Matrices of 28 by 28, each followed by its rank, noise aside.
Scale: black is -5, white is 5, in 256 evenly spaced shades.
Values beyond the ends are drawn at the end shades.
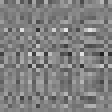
two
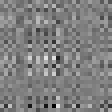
two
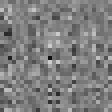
four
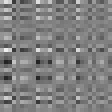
one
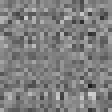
three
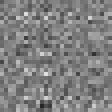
four
